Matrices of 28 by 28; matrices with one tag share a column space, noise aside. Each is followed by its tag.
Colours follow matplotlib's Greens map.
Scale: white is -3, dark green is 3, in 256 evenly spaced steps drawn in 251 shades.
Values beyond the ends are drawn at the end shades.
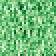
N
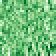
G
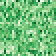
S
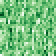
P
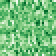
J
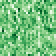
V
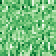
G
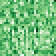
P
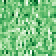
P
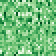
S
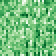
P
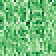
S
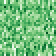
G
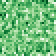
S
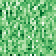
N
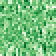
G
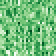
P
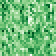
V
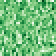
J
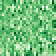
G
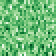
G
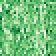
V
